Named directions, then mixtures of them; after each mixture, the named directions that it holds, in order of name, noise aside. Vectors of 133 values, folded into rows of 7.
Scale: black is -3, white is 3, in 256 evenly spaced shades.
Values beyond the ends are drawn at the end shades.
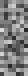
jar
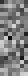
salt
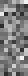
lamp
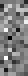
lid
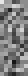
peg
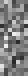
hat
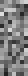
hat, lamp.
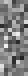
hat.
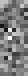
hat, lid, peg.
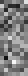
lid, peg.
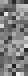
jar, lamp.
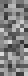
jar.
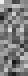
peg.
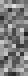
peg, salt.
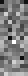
lamp, peg, salt.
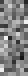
hat, lid, salt.
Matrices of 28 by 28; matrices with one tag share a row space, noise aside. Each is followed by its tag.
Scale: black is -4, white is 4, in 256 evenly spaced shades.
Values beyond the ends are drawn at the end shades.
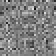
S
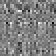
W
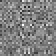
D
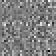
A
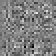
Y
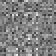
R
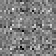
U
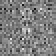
D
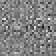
A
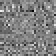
S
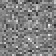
R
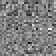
R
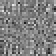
S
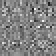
A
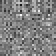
U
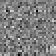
W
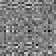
R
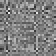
S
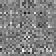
D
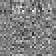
U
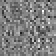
A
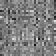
S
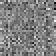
S
